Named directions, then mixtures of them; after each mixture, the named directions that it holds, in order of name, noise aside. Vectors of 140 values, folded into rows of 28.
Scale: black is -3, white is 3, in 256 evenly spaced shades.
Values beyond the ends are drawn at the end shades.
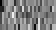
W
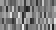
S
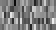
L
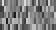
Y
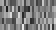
S.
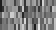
S, W.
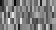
L, W.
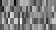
L, W, Y.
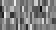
L, Y.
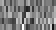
S.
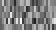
L, S, Y.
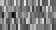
L, W, Y.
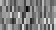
S.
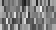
Y.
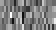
L, S.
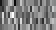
L, W.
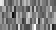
S, W, Y.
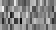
L, W, Y.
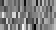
S, W, Y.
